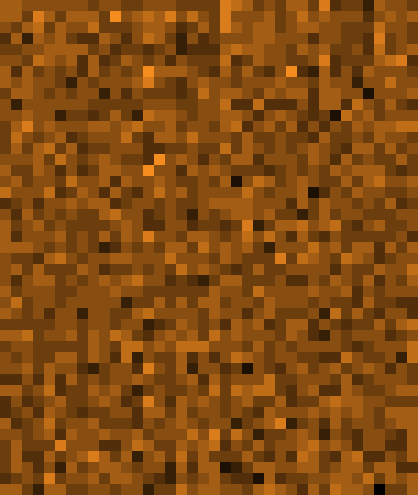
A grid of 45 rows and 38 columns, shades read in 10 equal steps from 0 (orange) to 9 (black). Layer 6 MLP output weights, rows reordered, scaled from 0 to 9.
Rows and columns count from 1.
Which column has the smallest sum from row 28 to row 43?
17
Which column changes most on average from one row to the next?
14
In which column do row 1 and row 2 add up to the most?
34
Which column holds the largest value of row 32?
33
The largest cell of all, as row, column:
45, 35
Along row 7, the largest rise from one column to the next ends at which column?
28
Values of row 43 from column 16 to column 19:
7 3 6 3
